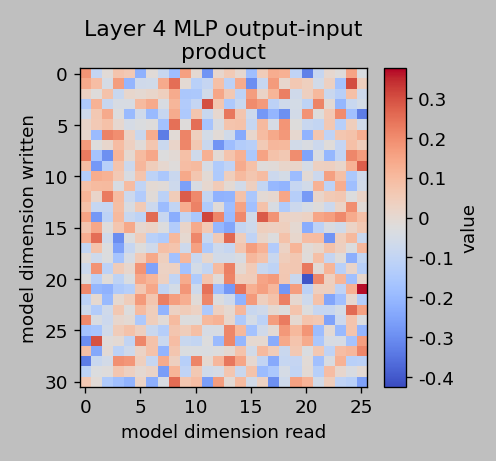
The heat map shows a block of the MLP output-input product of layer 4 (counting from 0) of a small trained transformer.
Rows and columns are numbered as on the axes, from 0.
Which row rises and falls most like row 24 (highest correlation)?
2
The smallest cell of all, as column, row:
20, 20
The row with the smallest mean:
4
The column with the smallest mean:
7
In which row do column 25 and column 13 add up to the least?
30
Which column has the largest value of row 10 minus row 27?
1
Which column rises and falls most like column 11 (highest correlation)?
6
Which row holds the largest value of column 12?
14
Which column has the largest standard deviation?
13
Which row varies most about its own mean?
21
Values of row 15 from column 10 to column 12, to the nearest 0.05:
0.15 0.05 -0.2
